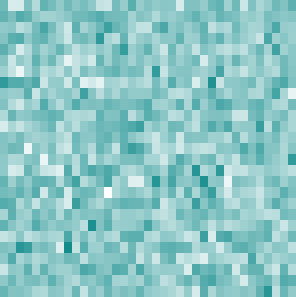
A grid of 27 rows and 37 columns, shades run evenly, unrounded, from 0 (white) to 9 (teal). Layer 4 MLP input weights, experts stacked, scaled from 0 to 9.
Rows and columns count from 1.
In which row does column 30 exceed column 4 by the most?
14
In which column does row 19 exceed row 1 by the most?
2
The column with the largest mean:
16
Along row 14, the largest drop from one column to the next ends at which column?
4
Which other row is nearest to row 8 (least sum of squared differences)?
18
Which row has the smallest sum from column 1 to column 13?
7
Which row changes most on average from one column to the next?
17
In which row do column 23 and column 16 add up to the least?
1
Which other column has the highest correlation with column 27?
36
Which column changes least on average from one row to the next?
32
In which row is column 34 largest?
27
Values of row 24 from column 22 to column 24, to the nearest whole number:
6 2 3
